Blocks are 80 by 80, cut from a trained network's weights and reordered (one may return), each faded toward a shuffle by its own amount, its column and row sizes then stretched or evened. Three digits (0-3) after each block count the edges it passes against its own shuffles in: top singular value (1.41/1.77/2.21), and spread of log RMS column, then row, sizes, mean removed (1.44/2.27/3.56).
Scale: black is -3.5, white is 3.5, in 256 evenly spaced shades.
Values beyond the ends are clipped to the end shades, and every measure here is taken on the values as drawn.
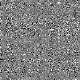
0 2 2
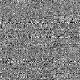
2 0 2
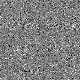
0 1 1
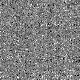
0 0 1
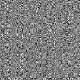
3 2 0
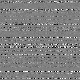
1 0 3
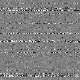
1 0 3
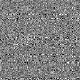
2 1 2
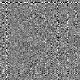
3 2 1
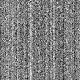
3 1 0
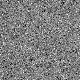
0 0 0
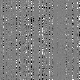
1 3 1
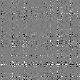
2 2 2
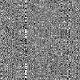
3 2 0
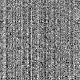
3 1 1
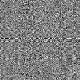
3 0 1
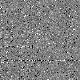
1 1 1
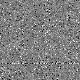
1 1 1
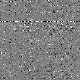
2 1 2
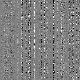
2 3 1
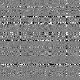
3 1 3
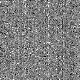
1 1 1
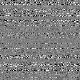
1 0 3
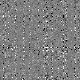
1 2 1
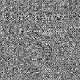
2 1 2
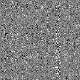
1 2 1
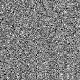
2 0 0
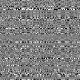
3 0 3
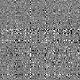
3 2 2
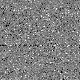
0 0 1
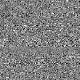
0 0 2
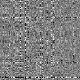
3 2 1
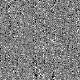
0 2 0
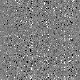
0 2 1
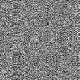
2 1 0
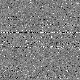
1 0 2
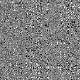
1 2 1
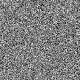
0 0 0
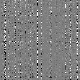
2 3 1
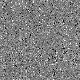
0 1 0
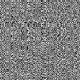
3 2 0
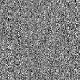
2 2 0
